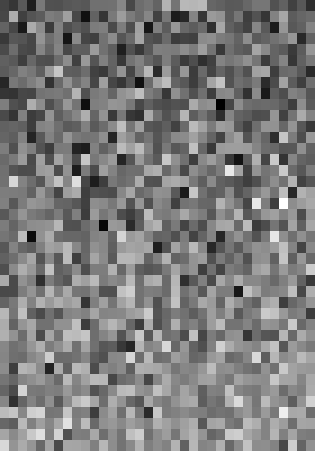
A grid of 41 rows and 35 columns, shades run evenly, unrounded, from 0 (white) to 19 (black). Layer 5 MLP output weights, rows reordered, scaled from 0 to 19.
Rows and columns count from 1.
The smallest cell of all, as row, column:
19, 32
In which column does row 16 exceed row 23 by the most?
9
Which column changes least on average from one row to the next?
1
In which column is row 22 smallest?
31
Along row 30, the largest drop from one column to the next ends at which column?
17
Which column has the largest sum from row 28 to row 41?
2
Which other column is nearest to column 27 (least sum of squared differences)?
26
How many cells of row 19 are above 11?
12
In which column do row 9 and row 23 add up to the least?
16
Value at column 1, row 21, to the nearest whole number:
10
